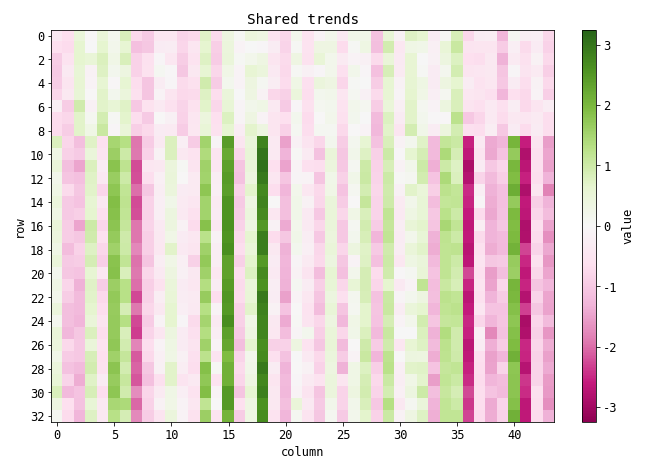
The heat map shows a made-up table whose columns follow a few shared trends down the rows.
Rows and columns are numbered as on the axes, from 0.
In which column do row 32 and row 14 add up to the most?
18
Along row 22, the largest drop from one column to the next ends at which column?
41
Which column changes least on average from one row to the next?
24
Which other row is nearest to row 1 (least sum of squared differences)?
4
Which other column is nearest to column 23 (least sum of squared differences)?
16
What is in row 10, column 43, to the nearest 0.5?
-1.5
